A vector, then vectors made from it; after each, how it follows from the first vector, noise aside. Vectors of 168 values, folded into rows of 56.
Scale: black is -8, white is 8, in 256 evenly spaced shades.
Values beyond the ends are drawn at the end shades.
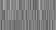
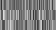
wrapped around, scaled up.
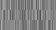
sign-scrambled.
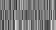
wrapped around, scaled up.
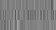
wrapped around, partly zeroed.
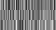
reversed, scaled up.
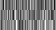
reversed, scaled up.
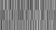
sign-scrambled.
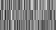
wrapped around, scaled up.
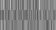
sign-scrambled.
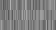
sign-scrambled.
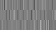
wrapped around, partly zeroed.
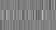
wrapped around, partly zeroed.
